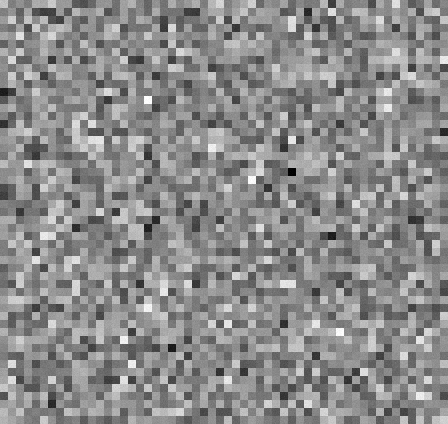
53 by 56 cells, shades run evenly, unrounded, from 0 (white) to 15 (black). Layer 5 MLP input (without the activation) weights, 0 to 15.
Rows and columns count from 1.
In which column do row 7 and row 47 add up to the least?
40
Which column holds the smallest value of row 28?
7
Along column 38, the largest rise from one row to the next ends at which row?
48
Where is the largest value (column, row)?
37, 22
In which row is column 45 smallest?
26
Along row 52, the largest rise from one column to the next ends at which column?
49
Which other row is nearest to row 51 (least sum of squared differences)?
31
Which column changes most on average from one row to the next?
19
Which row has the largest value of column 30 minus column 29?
41
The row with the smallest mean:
42
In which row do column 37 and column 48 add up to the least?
3
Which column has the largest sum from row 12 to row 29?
20
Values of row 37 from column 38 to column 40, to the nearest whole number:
7 8 12
